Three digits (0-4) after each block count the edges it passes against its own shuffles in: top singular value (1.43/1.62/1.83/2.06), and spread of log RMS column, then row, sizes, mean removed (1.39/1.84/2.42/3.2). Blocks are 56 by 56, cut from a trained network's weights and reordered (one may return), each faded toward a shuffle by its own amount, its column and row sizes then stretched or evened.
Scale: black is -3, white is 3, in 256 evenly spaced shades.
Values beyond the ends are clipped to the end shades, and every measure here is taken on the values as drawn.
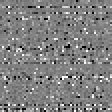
1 0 4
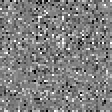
0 2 2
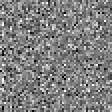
0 2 1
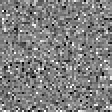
1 0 1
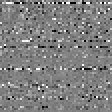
2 0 4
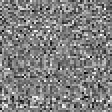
3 0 2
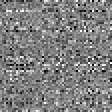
4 2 3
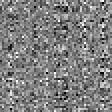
2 3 0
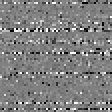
3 0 4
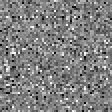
2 1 1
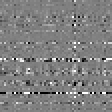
4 1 4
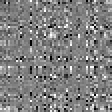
4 4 3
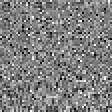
3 0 1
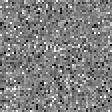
0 0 0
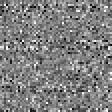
2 0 2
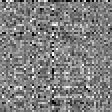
4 2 2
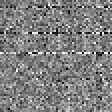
4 0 2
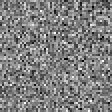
3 1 1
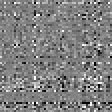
2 2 4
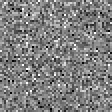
0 0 0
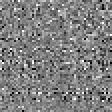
1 1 3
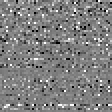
0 0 4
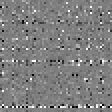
3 2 3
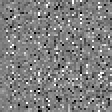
0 3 0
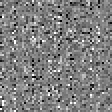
0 3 1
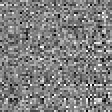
4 2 2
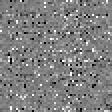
0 2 2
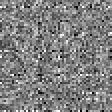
2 0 2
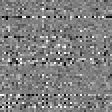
0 1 4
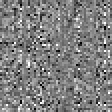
1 4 1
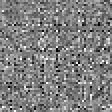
1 2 3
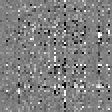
2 4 2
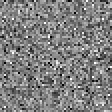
0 0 0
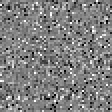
1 1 0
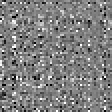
2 3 2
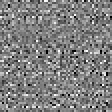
4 2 3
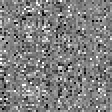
1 3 0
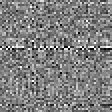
4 0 2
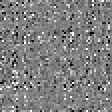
0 3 2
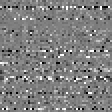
0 0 4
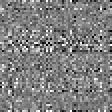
4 2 3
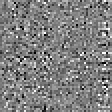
3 2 1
